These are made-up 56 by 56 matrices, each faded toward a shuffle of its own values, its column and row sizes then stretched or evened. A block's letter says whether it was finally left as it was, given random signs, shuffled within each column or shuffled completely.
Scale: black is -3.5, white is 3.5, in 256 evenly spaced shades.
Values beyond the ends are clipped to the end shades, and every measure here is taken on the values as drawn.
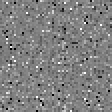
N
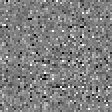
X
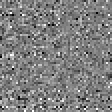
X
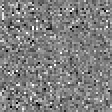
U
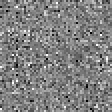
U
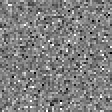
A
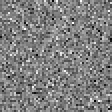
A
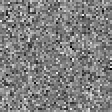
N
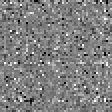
U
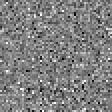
U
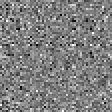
X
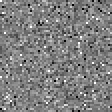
A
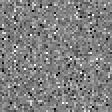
N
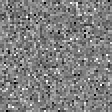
A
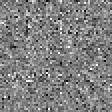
U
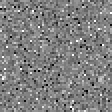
A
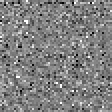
U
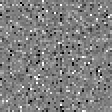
N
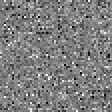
U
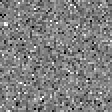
A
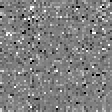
X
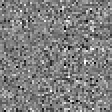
U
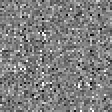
U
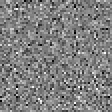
X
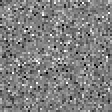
A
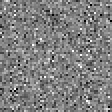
N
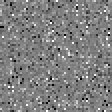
N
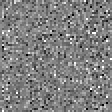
N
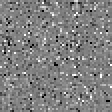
U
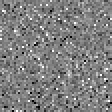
A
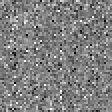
N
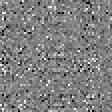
X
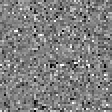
X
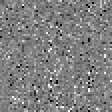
N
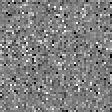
U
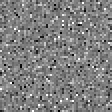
A
